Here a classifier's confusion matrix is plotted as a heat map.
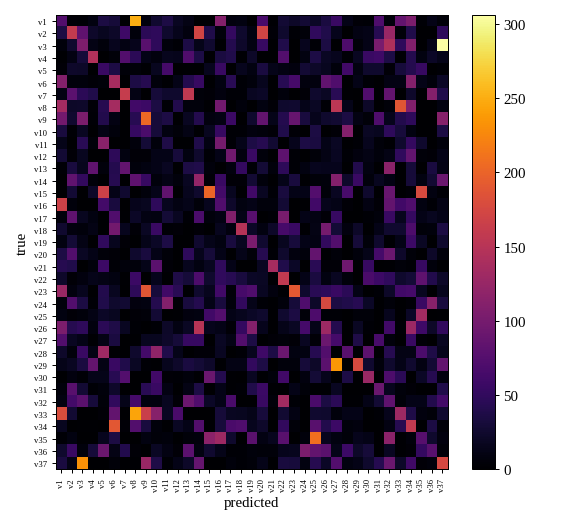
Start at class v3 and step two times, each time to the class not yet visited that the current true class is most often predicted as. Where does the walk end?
v9
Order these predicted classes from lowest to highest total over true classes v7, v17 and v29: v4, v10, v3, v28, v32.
v28, v10, v3, v4, v32
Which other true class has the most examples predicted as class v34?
v26
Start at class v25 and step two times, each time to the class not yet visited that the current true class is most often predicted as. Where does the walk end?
v16
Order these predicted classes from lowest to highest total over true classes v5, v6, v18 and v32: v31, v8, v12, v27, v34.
v12, v31, v8, v27, v34
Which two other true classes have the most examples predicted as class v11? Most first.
v24, v15
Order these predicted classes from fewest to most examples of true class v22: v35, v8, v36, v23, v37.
v23, v37, v36, v8, v35
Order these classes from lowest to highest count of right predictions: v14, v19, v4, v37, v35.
v35, v19, v14, v4, v37
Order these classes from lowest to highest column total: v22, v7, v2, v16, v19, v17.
v7, v17, v19, v2, v16, v22
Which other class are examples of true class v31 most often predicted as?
v2
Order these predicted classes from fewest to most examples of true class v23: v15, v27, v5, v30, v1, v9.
v30, v15, v5, v27, v1, v9
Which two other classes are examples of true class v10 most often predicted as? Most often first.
v28, v9
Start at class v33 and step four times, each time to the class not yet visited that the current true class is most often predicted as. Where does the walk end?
v14
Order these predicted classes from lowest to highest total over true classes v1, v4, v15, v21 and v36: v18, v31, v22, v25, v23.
v18, v23, v31, v22, v25
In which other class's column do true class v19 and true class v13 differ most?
v32
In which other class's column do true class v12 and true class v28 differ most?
v5
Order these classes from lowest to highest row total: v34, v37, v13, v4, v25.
v25, v13, v4, v34, v37
